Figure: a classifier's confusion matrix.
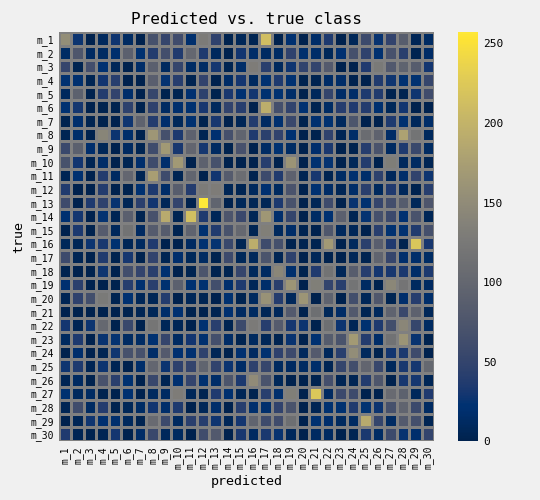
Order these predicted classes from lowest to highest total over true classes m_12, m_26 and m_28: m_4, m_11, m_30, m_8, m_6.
m_6, m_30, m_11, m_8, m_4
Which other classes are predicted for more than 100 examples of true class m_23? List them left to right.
m_24, m_27, m_28
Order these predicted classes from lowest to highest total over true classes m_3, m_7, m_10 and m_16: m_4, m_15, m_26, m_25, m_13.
m_15, m_4, m_25, m_13, m_26
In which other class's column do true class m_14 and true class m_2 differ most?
m_17
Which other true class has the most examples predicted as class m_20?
m_3
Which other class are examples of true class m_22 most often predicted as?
m_28
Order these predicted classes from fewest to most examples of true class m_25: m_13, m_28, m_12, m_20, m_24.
m_20, m_28, m_13, m_24, m_12
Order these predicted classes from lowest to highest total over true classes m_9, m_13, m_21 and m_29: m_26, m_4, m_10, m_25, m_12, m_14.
m_14, m_4, m_10, m_26, m_25, m_12
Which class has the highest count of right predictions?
m_16
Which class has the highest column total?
m_8
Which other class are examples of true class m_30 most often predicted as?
m_13
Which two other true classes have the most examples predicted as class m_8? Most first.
m_11, m_22
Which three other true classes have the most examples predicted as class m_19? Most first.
m_10, m_27, m_29
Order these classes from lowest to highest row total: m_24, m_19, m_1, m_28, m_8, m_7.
m_7, m_28, m_24, m_1, m_19, m_8
